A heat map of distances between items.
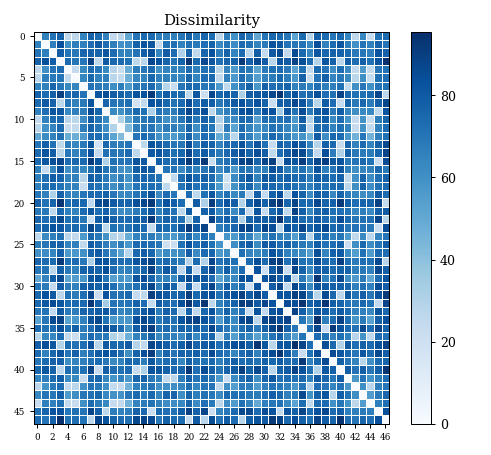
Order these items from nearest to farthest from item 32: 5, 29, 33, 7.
5, 29, 33, 7
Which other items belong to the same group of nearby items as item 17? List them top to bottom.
6, 18, 25, 41
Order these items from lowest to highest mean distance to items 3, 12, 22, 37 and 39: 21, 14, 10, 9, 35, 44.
14, 44, 10, 21, 9, 35
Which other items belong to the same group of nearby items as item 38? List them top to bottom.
35
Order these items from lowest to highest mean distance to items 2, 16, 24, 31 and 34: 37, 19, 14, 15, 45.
19, 14, 37, 45, 15
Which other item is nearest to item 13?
8
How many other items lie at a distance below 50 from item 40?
6
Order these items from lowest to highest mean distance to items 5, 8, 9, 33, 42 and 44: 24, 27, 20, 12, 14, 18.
24, 12, 14, 18, 27, 20
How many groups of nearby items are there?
11
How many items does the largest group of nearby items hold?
9
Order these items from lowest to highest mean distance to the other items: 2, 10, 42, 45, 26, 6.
42, 10, 6, 26, 2, 45
